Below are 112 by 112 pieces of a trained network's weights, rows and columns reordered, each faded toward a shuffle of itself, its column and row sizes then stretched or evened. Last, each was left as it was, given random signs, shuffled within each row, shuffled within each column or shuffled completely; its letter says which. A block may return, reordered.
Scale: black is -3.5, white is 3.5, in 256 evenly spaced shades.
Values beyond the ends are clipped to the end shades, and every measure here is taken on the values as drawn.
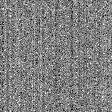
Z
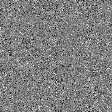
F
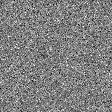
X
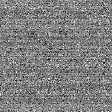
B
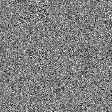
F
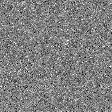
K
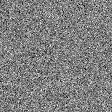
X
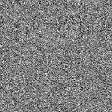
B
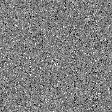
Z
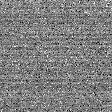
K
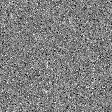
X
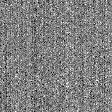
B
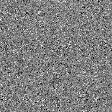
F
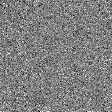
F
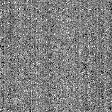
B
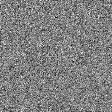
F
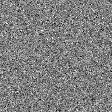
K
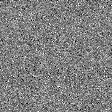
K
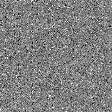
Z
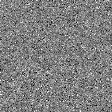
F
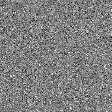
F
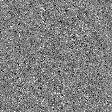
Z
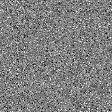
F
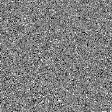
F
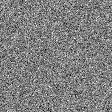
X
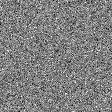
X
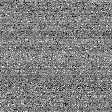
K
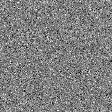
K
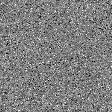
X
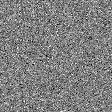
X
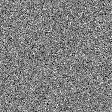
X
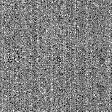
B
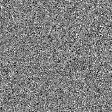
F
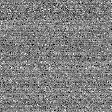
B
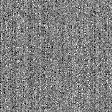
B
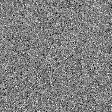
Z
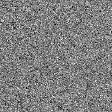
F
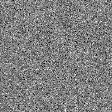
F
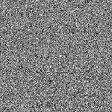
B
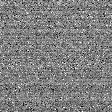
K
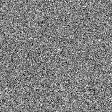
K
